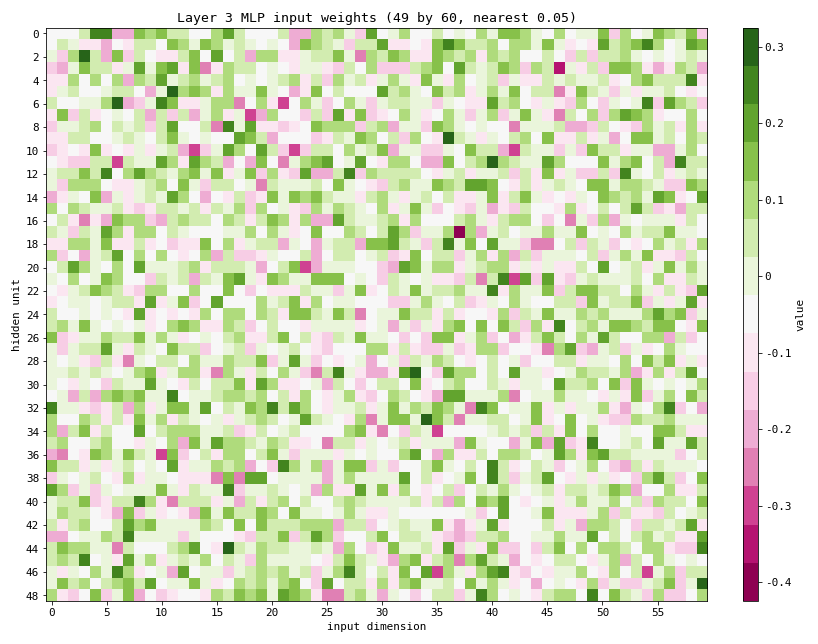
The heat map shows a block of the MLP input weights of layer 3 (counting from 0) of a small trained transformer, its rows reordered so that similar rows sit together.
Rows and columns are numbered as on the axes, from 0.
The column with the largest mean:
40
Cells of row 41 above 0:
18
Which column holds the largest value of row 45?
3
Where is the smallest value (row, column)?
17, 37
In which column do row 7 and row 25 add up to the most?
52
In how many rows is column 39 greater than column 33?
17
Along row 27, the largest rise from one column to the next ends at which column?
46
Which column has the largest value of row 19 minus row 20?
23
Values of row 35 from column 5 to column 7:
0.1 -0.05 -0.05
